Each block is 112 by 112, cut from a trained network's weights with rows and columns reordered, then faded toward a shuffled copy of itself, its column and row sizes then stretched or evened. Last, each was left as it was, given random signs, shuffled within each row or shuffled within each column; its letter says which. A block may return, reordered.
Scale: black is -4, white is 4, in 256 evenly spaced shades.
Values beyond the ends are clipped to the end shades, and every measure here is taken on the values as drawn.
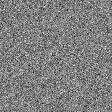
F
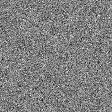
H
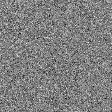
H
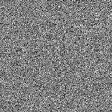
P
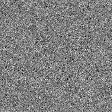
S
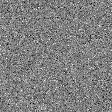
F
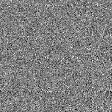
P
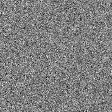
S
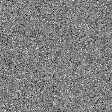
H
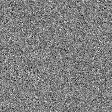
S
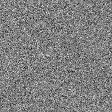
F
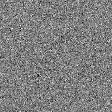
S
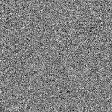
P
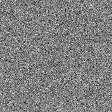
F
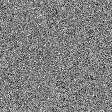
H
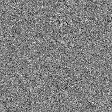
S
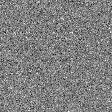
F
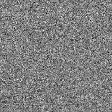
P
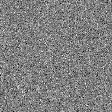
H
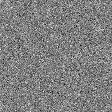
H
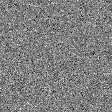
F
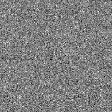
P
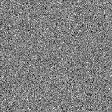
P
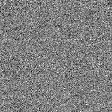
P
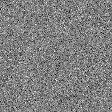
F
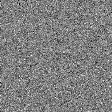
H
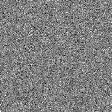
P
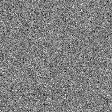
S
